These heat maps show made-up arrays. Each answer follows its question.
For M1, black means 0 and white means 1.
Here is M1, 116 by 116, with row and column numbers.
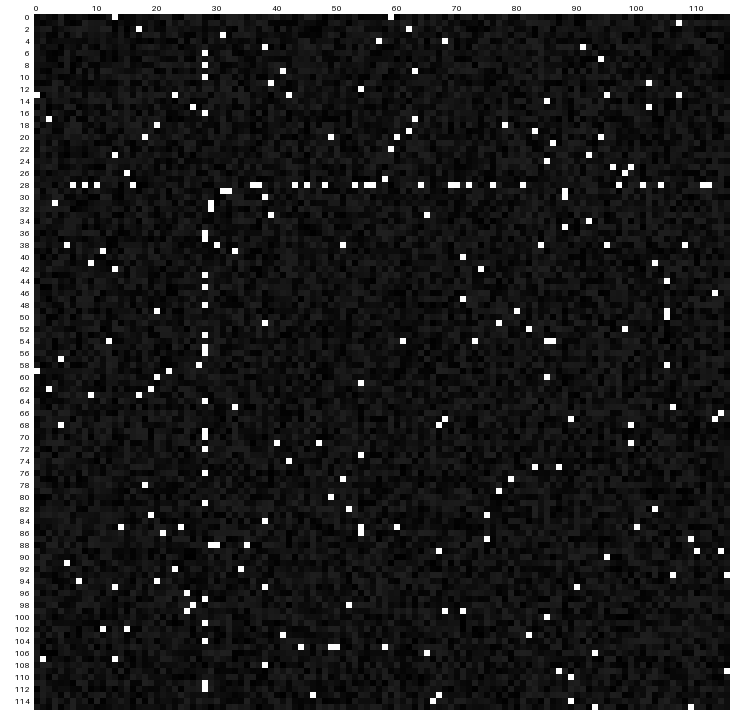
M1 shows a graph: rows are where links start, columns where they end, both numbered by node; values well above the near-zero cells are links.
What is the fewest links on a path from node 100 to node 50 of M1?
6
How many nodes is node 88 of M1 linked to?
3
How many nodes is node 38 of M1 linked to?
6
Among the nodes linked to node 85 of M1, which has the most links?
node 54
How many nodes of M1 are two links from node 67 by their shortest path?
5
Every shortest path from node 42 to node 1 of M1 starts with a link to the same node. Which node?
node 13
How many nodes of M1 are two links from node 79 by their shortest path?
1
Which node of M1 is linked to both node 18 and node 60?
node 20
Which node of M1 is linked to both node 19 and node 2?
node 62
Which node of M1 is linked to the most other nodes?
node 28
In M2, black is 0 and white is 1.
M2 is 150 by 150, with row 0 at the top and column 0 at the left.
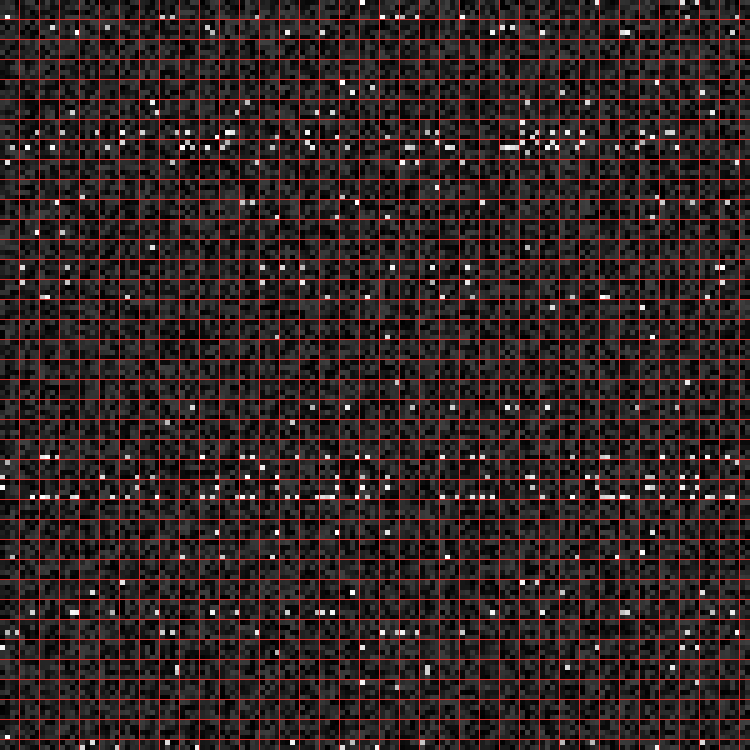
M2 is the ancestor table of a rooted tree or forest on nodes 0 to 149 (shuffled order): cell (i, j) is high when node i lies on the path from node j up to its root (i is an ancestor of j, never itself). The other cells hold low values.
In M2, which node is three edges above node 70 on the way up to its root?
148
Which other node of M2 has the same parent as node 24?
107
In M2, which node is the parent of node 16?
39
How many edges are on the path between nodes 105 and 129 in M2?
6
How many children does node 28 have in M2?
4
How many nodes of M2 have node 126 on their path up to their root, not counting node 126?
12
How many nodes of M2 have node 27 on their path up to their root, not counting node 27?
6
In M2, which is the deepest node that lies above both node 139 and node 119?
0
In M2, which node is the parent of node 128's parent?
61
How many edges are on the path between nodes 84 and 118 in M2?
2
